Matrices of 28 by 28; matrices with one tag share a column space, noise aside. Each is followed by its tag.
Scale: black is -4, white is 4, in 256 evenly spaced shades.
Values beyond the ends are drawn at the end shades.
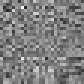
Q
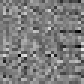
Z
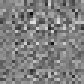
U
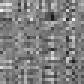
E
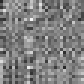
E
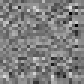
Q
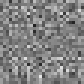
Q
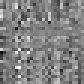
E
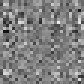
U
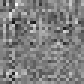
U
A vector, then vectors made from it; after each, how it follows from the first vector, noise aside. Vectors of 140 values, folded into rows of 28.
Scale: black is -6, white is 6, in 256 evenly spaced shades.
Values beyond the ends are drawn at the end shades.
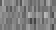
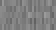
shrunk.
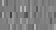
reversed, negated, partly zeroed.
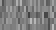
negated.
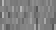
reversed, negated, partly zeroed.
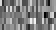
negated, scaled up.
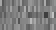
negated.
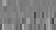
wrapped around, partly zeroed.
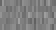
shrunk.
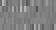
reversed, negated, partly zeroed.
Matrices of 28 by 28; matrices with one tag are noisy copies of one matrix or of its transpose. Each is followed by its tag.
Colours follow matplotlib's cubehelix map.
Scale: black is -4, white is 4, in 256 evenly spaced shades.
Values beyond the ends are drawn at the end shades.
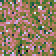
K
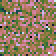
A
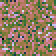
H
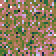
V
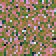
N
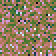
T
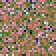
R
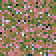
T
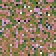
T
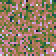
A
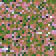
H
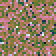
N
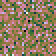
R
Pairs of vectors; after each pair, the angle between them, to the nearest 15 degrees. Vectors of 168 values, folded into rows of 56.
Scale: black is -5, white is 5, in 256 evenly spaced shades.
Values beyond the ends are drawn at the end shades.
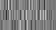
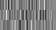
165 degrees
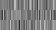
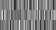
165 degrees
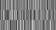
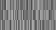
45 degrees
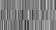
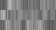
105 degrees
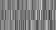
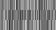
90 degrees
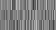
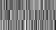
120 degrees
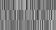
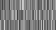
60 degrees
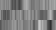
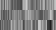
30 degrees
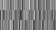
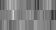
90 degrees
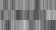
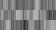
165 degrees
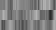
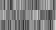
45 degrees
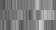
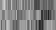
150 degrees
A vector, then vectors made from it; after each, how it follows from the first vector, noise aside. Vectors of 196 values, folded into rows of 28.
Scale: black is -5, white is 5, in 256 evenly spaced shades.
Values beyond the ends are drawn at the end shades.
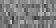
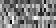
negated, scaled up.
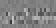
negated, partly zeroed.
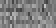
reversed.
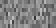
sign-scrambled.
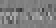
reversed, partly zeroed.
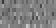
wrapped around, negated, partly zeroed.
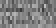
reversed.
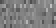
wrapped around, negated, partly zeroed.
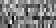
scaled up.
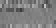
reversed, partly zeroed.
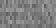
reversed, negated, shrunk.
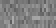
negated, shrunk.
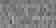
negated, shrunk.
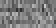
reversed.
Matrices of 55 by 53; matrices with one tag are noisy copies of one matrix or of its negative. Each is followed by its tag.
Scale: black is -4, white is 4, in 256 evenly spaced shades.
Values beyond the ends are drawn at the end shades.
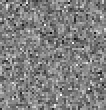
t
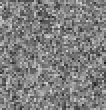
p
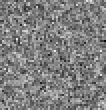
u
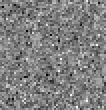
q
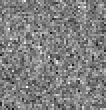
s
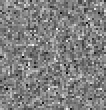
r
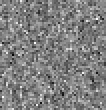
p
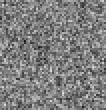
s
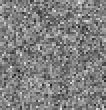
p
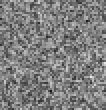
p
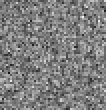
r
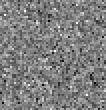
p
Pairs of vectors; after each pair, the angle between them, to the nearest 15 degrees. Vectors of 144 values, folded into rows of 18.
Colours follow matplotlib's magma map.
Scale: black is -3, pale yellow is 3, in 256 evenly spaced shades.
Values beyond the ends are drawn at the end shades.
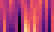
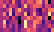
60 degrees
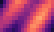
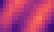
15 degrees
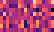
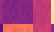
90 degrees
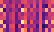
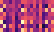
15 degrees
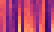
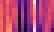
120 degrees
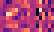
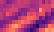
75 degrees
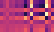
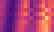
105 degrees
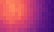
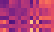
120 degrees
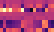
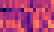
135 degrees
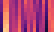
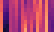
165 degrees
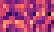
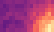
105 degrees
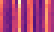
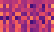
75 degrees
